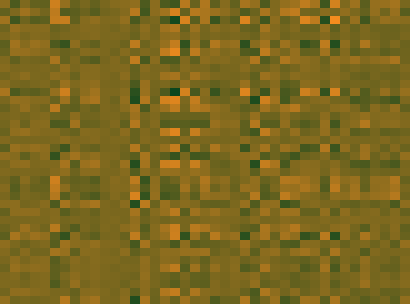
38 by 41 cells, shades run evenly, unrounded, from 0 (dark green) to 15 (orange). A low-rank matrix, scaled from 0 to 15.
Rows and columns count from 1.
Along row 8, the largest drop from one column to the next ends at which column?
15
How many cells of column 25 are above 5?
31
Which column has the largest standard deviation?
18
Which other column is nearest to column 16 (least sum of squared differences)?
38
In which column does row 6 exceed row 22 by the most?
14
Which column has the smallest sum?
26
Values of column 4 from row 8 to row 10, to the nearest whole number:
7 7 7
